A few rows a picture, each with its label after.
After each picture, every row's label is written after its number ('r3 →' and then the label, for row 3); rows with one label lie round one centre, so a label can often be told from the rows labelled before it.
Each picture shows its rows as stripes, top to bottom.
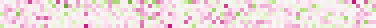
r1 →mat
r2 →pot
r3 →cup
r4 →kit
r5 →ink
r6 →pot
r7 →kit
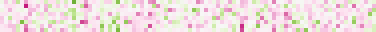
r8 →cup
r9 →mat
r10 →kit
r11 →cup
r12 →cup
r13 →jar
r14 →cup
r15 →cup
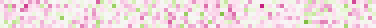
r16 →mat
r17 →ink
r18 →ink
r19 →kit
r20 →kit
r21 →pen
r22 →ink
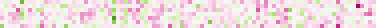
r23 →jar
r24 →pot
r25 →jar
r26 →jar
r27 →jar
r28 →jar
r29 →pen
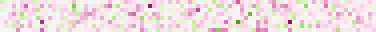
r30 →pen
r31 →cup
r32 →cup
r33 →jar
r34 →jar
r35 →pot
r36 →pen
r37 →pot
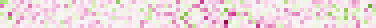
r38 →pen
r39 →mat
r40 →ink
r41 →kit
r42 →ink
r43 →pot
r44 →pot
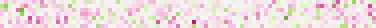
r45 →cup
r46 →pen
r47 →jar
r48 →jar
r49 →mat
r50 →mat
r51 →ink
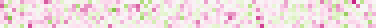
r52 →ink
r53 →jar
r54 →jar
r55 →ink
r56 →ink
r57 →mat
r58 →pen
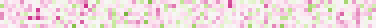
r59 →ink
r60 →kit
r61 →mat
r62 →jar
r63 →mat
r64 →jar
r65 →cup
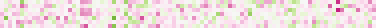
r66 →jar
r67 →ink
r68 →jar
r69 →jar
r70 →mat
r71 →mat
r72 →jar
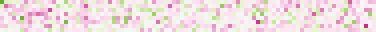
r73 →pen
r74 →kit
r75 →ink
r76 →mat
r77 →jar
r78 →jar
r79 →ink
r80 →pot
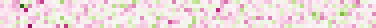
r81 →pot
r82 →jar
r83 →ink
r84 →ink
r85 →pot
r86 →kit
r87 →mat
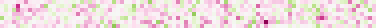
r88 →ink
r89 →pot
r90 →mat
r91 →pot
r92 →pen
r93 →pot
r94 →jar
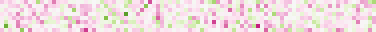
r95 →cup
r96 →jar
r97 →kit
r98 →jar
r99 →mat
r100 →pot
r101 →pot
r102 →jar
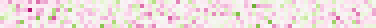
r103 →mat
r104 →pot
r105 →mat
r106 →pot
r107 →pen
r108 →jar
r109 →cup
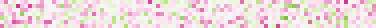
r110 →cup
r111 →mat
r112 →cup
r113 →jar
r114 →pen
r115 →ink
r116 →jar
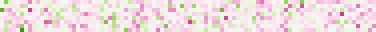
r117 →pen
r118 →pot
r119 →kit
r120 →jar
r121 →pot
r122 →ink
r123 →jar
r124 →jar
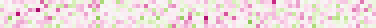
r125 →cup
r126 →kit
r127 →mat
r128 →pot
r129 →ink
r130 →ink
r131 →pot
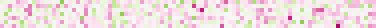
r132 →pot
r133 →mat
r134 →pen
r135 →pen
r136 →pot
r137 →jar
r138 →jar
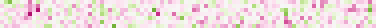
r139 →pen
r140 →mat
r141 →mat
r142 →mat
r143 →ink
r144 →cup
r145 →pot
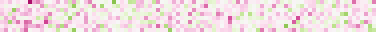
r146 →mat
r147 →cup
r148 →mat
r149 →ink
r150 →kit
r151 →ink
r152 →mat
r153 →cup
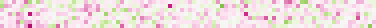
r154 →cup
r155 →kit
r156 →jar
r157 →mat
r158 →pot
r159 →mat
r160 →mat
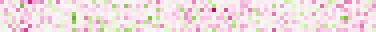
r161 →mat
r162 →jar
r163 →pot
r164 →cup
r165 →ink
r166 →cup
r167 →mat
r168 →cup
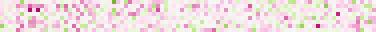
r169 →jar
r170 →mat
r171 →mat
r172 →jar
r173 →pot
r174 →mat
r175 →pen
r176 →pot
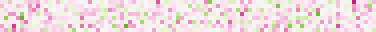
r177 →mat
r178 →mat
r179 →kit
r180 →jar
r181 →jar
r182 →ink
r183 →jar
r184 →cup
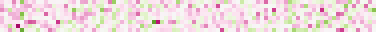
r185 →jar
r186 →ink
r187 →cup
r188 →jar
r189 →jar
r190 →mat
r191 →ink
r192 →jar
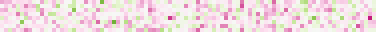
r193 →cup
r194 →cup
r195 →cup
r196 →pot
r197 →kit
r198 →jar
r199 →pot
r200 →cup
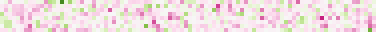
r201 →kit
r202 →ink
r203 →cup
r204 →kit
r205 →pen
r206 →pen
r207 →pen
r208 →mat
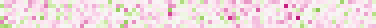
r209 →kit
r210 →kit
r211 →pot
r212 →kit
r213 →kit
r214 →jar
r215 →pen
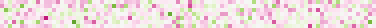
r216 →ink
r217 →jar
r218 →pen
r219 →pot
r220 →ink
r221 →cup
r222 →ink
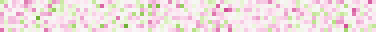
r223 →pen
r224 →ink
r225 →kit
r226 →ink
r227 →jar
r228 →jar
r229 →cup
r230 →ink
